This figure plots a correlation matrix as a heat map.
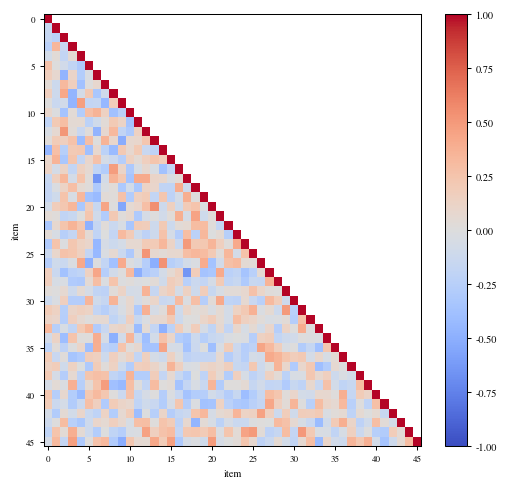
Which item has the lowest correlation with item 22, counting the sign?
5
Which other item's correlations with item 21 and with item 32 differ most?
30
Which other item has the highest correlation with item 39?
7
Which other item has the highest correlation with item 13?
20
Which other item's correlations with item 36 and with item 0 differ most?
43
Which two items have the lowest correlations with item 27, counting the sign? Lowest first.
17, 11
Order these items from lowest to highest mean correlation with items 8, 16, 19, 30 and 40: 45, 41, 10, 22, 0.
45, 10, 22, 0, 41
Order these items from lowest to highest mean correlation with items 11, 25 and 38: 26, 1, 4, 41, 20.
41, 26, 4, 1, 20
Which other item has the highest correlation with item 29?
31
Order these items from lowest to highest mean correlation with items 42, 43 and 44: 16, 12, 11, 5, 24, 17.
16, 5, 11, 17, 24, 12
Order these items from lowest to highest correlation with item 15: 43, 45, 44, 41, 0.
41, 0, 43, 44, 45
